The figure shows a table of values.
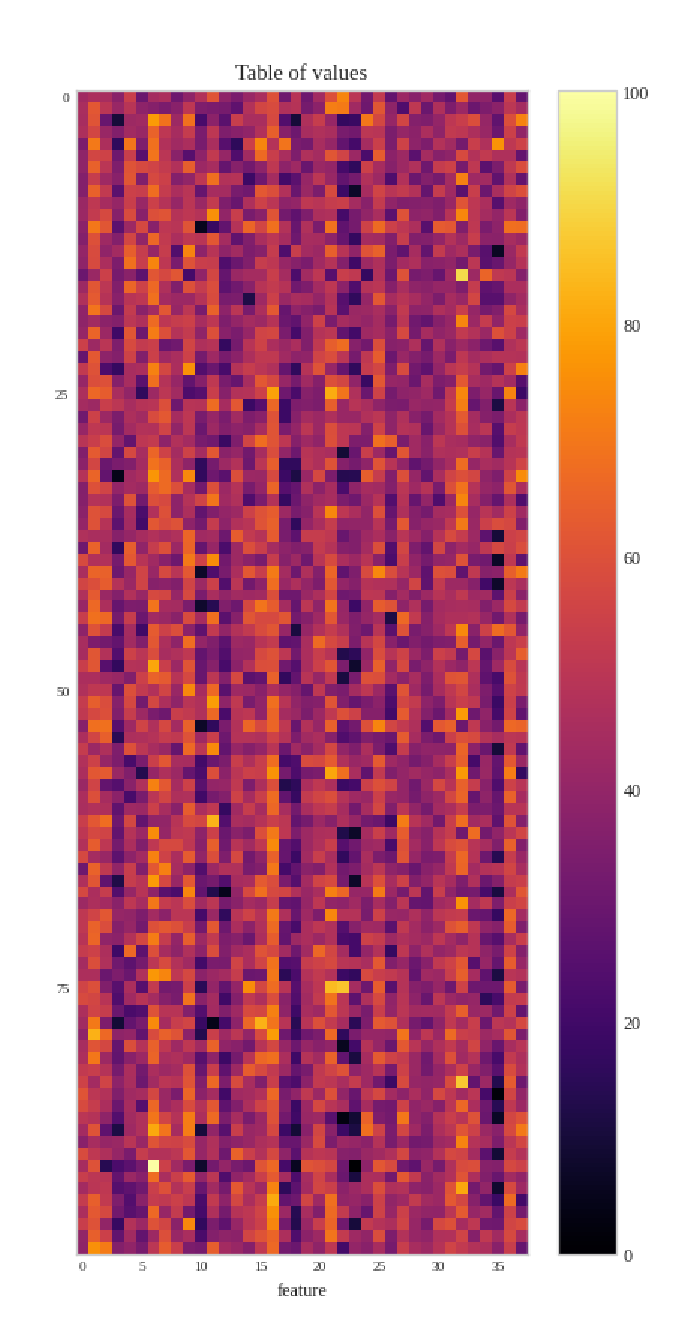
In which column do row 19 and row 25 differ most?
21
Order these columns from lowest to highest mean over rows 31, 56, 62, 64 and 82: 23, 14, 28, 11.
23, 28, 14, 11
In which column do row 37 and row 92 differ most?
32
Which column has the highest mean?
16
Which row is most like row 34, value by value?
7
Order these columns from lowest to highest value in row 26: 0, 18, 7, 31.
18, 0, 31, 7
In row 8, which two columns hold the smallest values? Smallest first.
23, 22
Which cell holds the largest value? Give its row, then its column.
90, 6
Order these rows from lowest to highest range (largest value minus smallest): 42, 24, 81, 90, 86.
42, 24, 81, 86, 90
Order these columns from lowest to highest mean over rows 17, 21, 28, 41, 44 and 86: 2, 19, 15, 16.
19, 15, 2, 16
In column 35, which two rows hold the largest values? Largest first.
4, 45
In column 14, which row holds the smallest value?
17
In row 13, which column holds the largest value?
9
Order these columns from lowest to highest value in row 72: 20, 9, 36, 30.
30, 9, 36, 20
